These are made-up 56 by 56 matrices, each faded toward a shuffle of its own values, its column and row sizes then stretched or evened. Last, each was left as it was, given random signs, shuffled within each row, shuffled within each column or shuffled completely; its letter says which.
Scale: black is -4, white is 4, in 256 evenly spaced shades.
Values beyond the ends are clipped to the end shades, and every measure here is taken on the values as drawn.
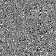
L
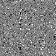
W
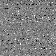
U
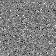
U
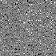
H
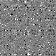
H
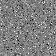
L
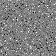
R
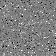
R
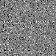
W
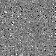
W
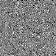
W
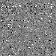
W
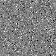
L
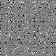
H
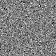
R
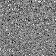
U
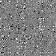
H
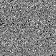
U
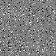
H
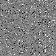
L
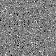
L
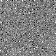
W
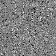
L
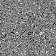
U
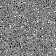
R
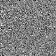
W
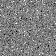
R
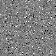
W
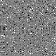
H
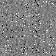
W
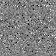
U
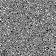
R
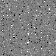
L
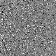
L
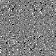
H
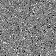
R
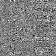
H
